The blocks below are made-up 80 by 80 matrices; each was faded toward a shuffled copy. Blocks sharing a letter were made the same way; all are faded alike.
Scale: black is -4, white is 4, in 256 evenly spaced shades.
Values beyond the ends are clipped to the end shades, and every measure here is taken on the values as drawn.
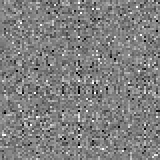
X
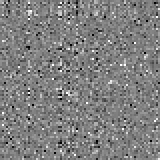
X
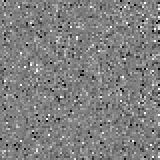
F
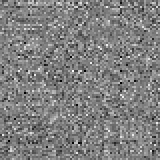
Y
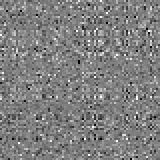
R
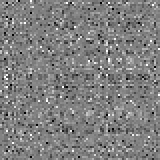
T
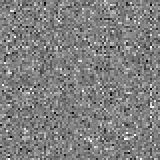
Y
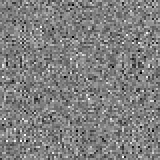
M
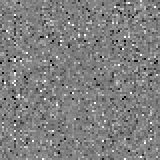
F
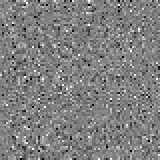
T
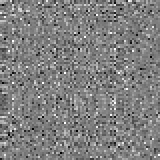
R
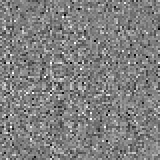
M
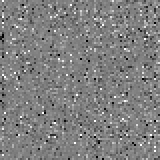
F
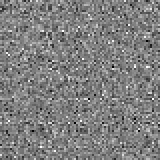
M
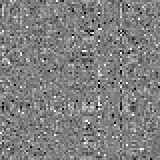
X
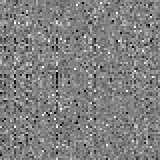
X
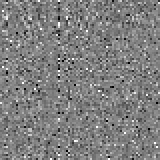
X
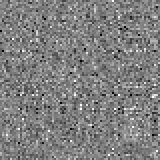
M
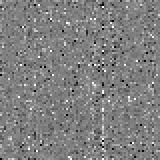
F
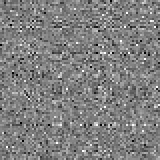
Y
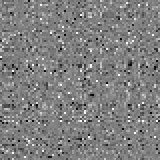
T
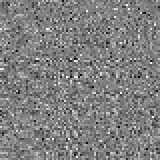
Y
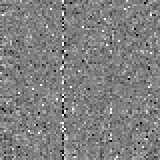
X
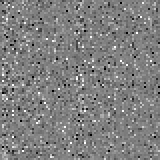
F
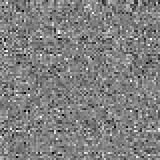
Y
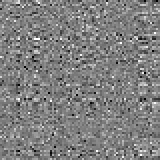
R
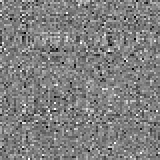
Y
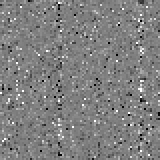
F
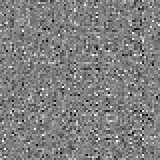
X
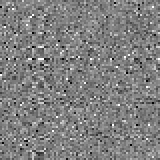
Y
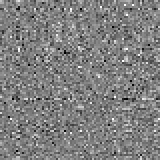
Y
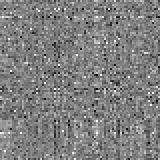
Y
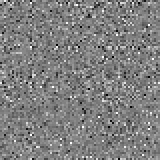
Y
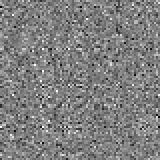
Y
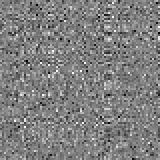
R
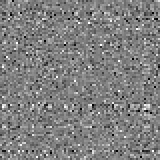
Y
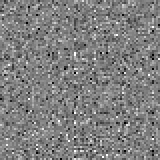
X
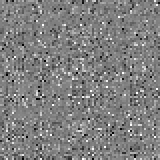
T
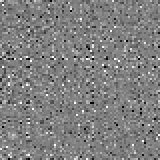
T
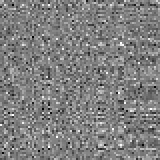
R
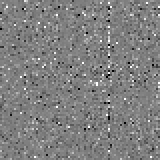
F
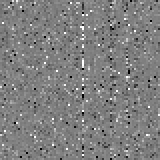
F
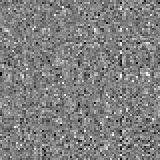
M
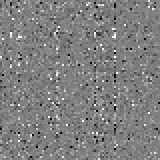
F
